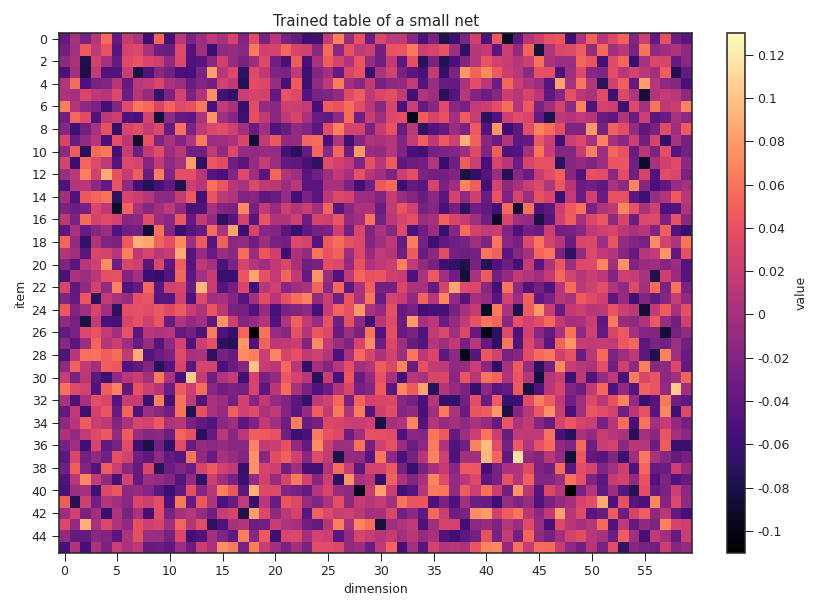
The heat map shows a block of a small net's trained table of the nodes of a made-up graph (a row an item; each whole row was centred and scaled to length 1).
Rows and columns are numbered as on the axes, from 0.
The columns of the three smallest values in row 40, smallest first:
48, 28, 54
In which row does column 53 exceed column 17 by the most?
4
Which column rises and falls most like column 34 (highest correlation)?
21
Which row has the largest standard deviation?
40
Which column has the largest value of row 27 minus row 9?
47
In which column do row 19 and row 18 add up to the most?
11
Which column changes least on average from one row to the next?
31
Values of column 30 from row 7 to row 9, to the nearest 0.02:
0 0.02 0
